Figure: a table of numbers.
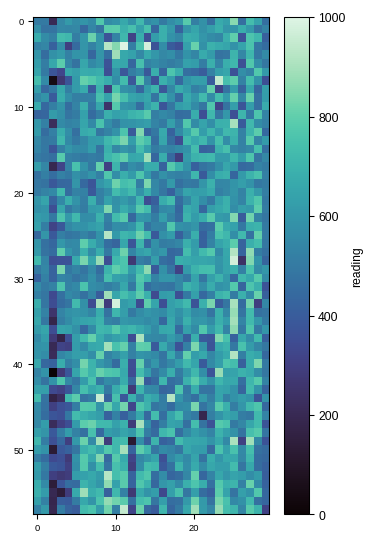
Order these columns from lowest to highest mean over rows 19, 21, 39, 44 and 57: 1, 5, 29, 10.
29, 1, 5, 10
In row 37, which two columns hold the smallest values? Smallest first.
3, 2
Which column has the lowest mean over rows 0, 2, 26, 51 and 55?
2
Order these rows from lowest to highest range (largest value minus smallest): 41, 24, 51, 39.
24, 51, 39, 41
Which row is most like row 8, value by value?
10
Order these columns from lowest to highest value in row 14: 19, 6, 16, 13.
6, 16, 19, 13
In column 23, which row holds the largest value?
7
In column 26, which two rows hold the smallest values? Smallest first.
28, 49
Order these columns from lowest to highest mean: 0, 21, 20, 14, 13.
21, 0, 14, 20, 13
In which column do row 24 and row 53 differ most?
9
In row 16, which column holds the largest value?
14
